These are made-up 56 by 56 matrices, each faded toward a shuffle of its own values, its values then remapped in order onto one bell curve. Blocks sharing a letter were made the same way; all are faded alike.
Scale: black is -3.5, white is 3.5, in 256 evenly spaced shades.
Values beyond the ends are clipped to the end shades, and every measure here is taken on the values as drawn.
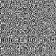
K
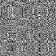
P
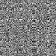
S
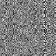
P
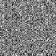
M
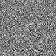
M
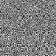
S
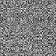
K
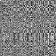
P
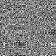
S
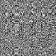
M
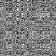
P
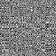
S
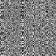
P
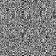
M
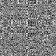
M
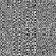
P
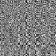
P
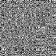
S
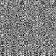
S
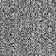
M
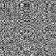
K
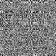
M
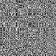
K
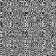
P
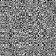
M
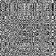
P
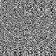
M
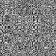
K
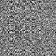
K
